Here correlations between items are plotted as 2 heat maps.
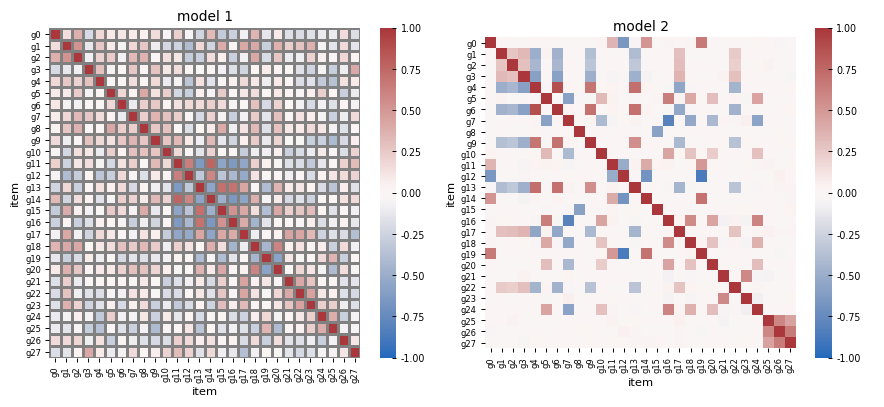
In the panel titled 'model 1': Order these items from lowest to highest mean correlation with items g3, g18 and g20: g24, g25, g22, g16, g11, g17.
g25, g16, g17, g24, g22, g11
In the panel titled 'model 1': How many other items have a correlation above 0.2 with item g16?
3
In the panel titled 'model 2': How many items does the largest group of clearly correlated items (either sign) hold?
9
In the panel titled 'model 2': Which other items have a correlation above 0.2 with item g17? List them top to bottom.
g1, g2, g3, g22
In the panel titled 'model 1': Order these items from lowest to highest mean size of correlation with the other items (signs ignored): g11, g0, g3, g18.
g3, g0, g18, g11
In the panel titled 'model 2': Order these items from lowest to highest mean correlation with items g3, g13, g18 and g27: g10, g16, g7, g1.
g7, g1, g10, g16
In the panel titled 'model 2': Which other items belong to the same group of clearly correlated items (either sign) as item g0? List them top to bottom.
g11, g12, g14, g19
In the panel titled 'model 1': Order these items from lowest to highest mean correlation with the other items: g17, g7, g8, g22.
g17, g22, g7, g8
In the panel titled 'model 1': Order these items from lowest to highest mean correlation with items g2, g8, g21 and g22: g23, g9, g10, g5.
g10, g9, g5, g23
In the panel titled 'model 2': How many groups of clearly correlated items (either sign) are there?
6
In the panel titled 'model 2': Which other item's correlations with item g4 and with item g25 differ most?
g6
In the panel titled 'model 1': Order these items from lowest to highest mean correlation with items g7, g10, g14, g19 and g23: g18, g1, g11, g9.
g1, g18, g9, g11
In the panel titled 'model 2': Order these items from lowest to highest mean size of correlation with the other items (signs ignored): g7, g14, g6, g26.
g26, g14, g7, g6
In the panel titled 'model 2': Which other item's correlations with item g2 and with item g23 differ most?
g21
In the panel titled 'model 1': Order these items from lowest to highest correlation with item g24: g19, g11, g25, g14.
g11, g14, g19, g25
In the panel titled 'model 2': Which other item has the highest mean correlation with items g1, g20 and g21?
g23
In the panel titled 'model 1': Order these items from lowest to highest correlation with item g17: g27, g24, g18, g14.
g14, g27, g24, g18
